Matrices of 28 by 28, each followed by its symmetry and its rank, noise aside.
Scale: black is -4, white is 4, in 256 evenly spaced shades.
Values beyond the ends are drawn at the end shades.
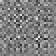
symmetric, rank three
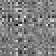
antisymmetric, rank four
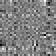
antisymmetric, rank four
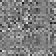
no symmetry, rank six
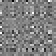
no symmetry, rank three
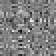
antisymmetric, rank four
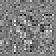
antisymmetric, rank four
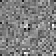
symmetric, rank six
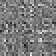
no symmetry, rank six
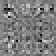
no symmetry, rank four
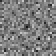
symmetric, rank six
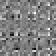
no symmetry, rank four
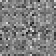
no symmetry, rank four
